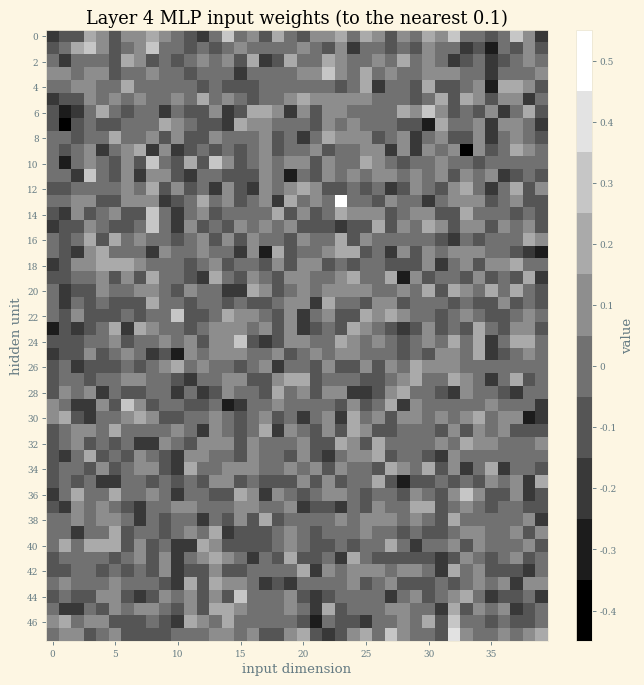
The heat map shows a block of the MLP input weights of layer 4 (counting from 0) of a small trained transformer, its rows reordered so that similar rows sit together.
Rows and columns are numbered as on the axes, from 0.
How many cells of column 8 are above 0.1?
8
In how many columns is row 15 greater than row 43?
13
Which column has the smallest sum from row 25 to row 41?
10
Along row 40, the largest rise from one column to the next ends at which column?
12
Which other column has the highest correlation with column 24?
34
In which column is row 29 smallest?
14
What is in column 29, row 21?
0
